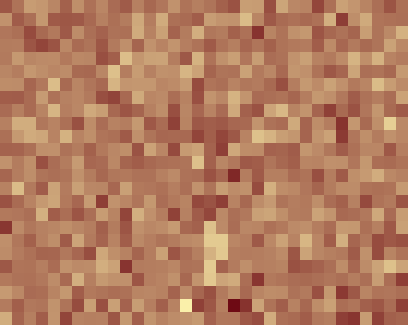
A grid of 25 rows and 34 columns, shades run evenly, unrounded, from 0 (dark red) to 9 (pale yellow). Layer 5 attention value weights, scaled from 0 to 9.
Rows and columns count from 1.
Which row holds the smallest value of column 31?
16
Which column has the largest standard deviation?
18
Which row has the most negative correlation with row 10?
19
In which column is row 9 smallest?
28
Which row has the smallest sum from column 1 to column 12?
4
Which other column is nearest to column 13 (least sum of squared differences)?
14
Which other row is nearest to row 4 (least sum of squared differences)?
23
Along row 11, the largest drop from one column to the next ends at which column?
29
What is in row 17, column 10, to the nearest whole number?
5
